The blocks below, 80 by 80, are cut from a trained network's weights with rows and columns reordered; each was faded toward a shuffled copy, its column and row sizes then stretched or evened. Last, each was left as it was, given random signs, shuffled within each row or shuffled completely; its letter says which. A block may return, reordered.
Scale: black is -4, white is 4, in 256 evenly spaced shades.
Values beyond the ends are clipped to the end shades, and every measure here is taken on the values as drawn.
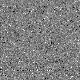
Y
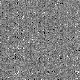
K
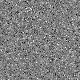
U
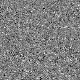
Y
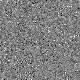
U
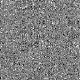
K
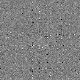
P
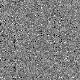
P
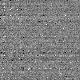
K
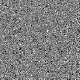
K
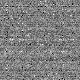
K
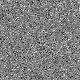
Y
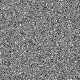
U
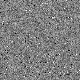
Y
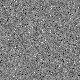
U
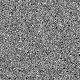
U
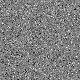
U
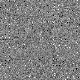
P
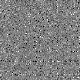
K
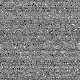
Y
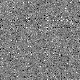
P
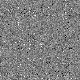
P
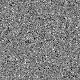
Y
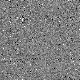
P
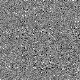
P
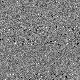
Y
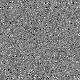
Y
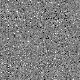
P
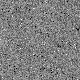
U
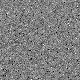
U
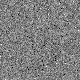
U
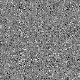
P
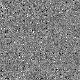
P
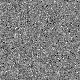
U
